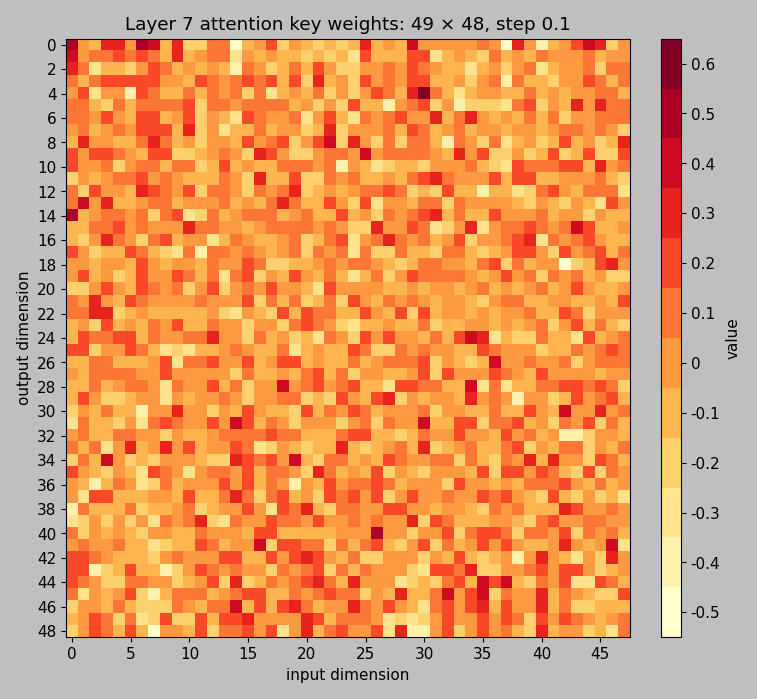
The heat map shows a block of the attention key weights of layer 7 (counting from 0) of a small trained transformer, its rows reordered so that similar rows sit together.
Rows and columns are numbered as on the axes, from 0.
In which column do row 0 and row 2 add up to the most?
0
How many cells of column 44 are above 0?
15
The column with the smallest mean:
11
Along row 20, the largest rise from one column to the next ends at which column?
22
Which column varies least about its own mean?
41
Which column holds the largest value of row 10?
45
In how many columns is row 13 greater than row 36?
14
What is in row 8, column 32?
-0.4
